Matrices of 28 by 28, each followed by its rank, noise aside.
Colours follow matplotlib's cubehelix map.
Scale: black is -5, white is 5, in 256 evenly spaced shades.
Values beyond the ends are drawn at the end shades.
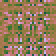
two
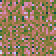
four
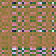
one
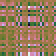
one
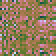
four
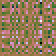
two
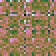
three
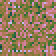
six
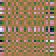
one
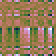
one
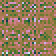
three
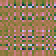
one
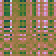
one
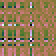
one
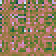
three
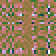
two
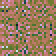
four
